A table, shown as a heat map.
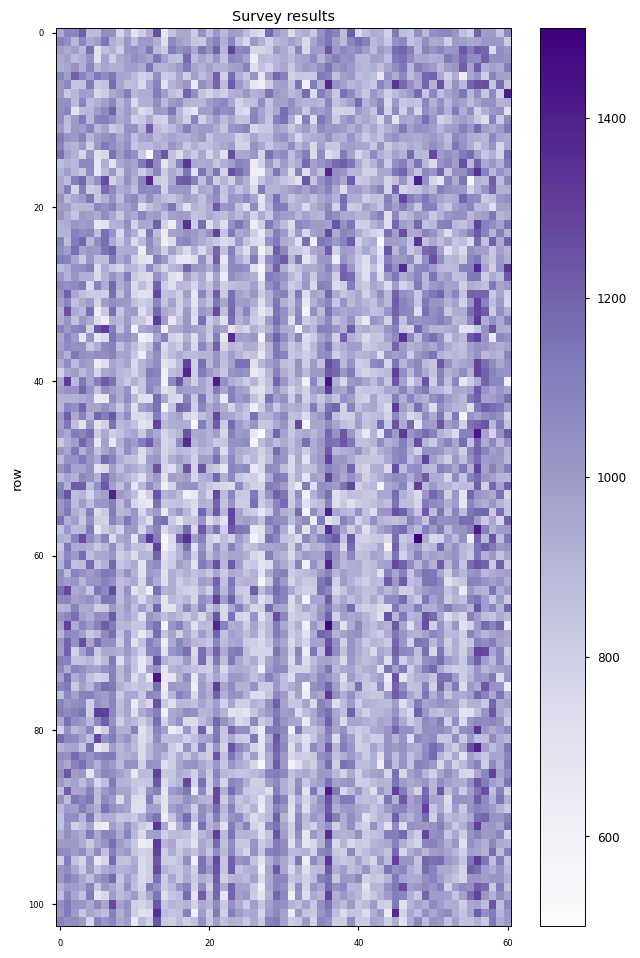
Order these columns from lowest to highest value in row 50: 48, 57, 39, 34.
34, 57, 48, 39
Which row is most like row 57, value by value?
16
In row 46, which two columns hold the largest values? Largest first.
56, 46
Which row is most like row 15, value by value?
47
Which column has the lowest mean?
27
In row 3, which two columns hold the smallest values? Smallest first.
26, 5
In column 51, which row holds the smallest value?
17
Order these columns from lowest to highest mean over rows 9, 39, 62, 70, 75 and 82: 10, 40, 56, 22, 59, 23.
10, 22, 40, 59, 23, 56
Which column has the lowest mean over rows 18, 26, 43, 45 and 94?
18
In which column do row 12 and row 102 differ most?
13
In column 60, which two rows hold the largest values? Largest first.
7, 27
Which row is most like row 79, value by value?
44
